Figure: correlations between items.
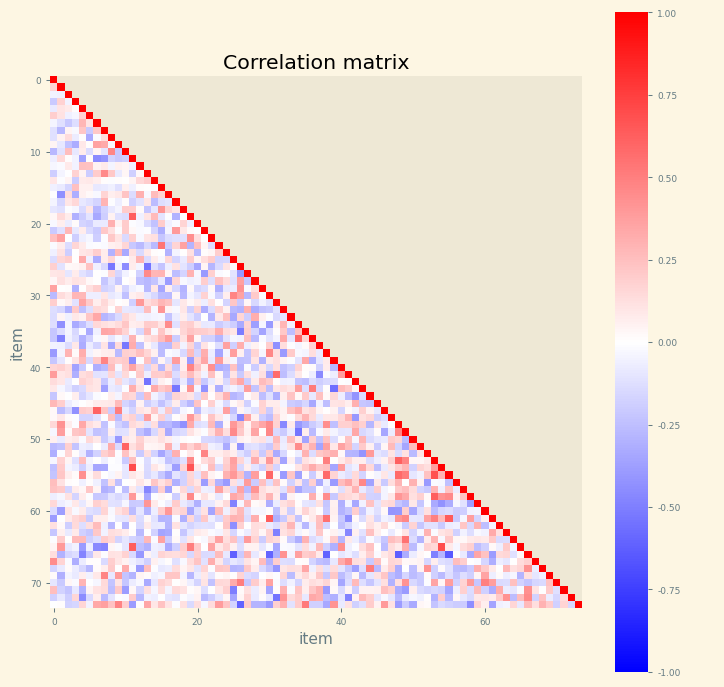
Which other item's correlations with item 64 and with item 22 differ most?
40
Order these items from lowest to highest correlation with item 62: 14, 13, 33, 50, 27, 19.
19, 14, 27, 13, 50, 33
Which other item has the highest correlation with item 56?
43
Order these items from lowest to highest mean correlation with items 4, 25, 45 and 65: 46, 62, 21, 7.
62, 46, 7, 21
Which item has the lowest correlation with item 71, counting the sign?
25
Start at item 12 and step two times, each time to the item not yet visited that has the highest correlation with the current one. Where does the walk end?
41
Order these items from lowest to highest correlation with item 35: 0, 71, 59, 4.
0, 59, 4, 71
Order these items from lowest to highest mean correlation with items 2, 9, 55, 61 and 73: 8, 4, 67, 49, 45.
67, 45, 8, 49, 4
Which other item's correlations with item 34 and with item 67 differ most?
36
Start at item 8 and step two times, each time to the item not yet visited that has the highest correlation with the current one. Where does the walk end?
51
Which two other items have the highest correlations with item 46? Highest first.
6, 9
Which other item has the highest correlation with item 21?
52
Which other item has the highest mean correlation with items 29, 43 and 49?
48
